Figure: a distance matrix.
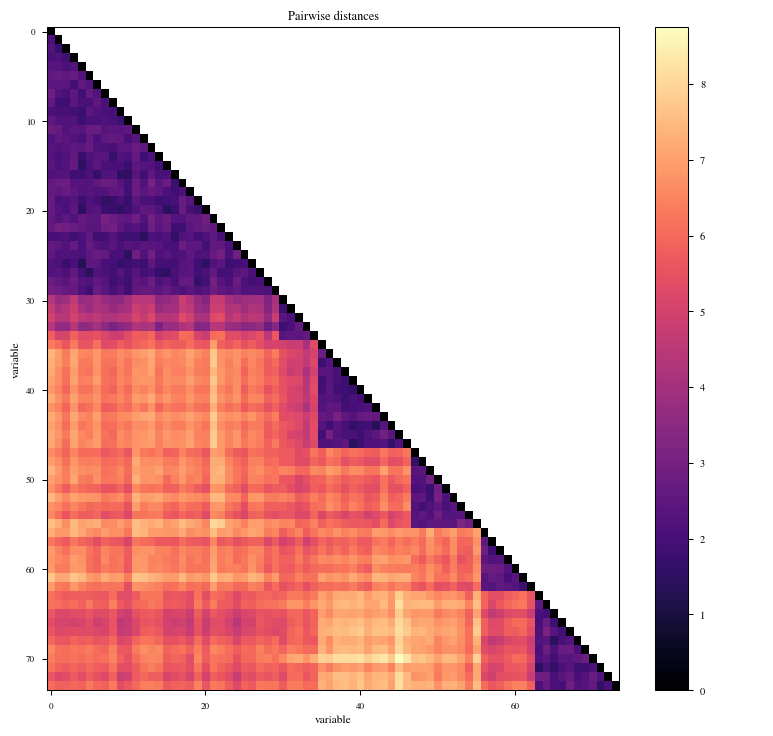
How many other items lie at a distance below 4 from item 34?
4
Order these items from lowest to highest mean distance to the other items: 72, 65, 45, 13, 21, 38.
13, 21, 65, 72, 38, 45
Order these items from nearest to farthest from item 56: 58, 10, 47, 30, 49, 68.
58, 68, 30, 10, 47, 49
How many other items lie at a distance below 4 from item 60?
6
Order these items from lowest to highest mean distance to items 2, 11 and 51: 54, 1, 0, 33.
1, 0, 33, 54
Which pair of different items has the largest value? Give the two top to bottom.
45, 70
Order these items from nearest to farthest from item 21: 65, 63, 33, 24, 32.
24, 33, 32, 65, 63
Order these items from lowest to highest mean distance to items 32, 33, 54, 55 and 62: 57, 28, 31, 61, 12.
31, 28, 57, 61, 12
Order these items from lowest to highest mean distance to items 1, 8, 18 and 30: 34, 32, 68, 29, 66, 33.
29, 33, 32, 34, 66, 68
